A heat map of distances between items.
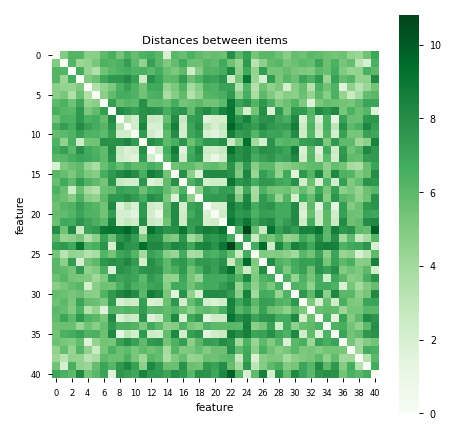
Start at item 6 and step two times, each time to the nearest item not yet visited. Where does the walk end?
4
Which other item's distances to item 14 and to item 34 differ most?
0
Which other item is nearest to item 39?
1
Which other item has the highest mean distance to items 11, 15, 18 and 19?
24
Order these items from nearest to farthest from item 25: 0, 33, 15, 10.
15, 0, 10, 33
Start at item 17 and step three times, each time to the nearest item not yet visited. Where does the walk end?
37
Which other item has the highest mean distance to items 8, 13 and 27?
22
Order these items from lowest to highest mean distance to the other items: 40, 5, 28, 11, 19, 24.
5, 19, 28, 11, 40, 24
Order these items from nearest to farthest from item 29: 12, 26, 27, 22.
27, 26, 12, 22
